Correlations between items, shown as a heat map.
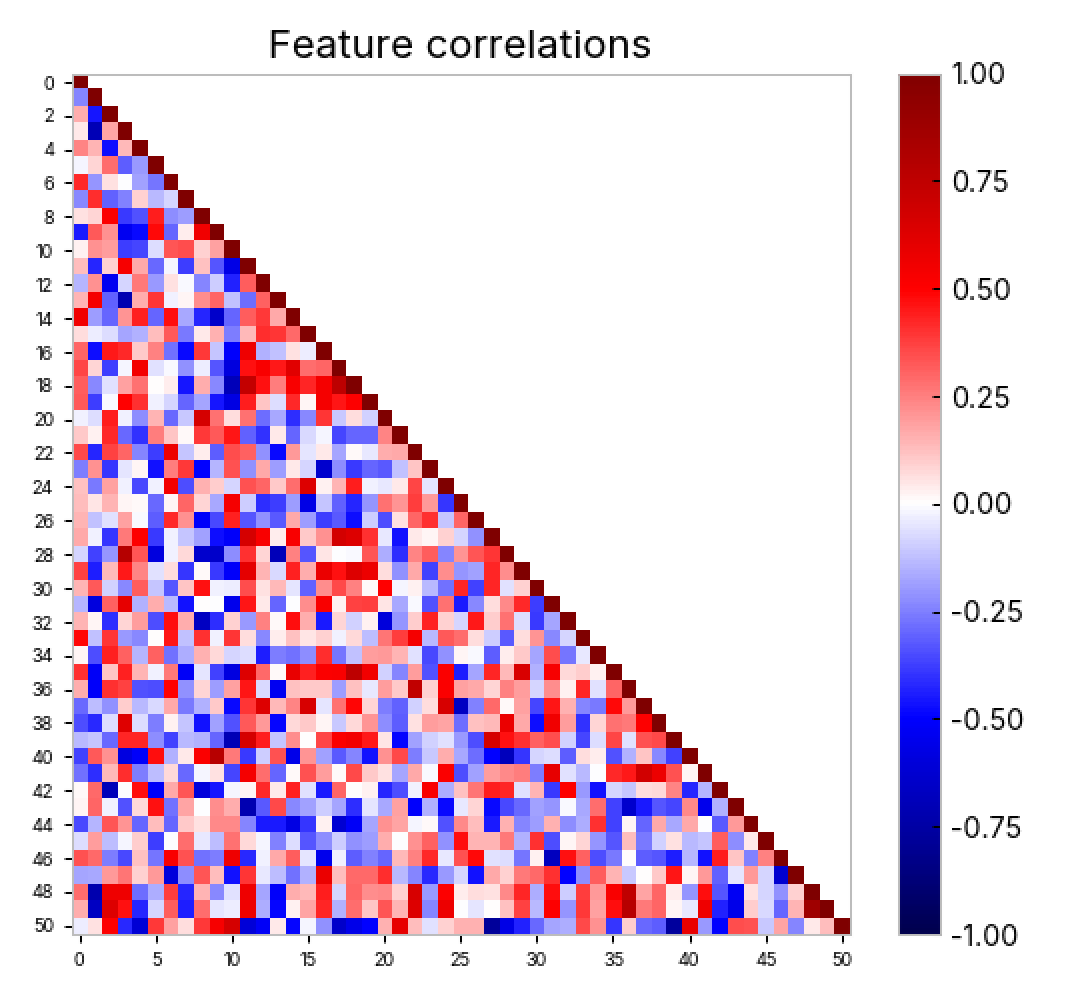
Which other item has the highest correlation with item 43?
5
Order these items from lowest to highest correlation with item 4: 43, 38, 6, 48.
48, 6, 38, 43
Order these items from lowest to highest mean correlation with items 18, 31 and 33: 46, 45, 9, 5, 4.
46, 45, 9, 4, 5
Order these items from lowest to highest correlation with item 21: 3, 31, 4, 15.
4, 3, 31, 15
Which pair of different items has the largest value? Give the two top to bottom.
48, 49
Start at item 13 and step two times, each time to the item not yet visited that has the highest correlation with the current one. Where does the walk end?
7
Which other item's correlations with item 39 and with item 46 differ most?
10
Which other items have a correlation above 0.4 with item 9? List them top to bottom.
5, 8, 40, 50
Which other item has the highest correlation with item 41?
37
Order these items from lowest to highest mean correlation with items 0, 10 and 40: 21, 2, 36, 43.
36, 43, 2, 21
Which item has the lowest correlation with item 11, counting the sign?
43
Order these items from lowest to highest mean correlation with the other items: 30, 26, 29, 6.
26, 30, 6, 29
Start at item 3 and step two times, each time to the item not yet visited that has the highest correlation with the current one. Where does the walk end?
38
